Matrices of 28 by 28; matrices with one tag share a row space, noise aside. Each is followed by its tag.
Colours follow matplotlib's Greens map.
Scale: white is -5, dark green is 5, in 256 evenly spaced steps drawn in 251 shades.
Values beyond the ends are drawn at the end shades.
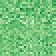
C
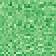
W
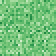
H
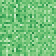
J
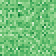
H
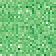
H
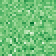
W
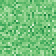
J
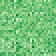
J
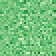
C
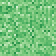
J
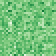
W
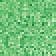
C
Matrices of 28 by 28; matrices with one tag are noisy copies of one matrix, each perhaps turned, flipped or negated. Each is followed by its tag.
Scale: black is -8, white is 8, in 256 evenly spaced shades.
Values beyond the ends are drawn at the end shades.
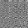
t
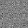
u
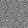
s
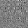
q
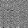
t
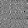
t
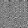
t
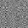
s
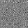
u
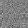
u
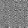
t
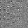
q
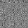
u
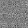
u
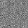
u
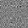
s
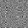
s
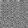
t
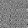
t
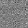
u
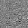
q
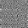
t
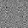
s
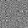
s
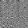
t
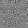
u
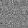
u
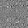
s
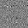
s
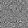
s
